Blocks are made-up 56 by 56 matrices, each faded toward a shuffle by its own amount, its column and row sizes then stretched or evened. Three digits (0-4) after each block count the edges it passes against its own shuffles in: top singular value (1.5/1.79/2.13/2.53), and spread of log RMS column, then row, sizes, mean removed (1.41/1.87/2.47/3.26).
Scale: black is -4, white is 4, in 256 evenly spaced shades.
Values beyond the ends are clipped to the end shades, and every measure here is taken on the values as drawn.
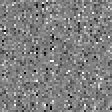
0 2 0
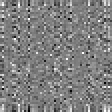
4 3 1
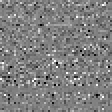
0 0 3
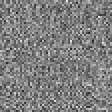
3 0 1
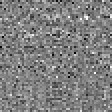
2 0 2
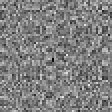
3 0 0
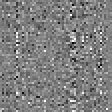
3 3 0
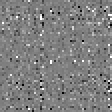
1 2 2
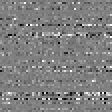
2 0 4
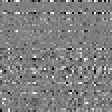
3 1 4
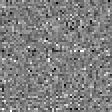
2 1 1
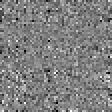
0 2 2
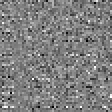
1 2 2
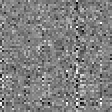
3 3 1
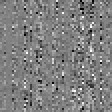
0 4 0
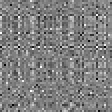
4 2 2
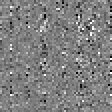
1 3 1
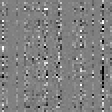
2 4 1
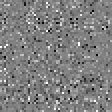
2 1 1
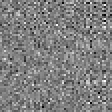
3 2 1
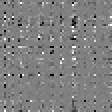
2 3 3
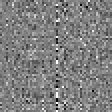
3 3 0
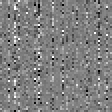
0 4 0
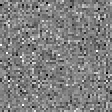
2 1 0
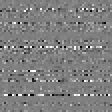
2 0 4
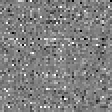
2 1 2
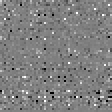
0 1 3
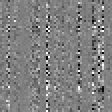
3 4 1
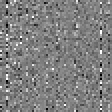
2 3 0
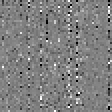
2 3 0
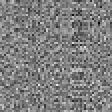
3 2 0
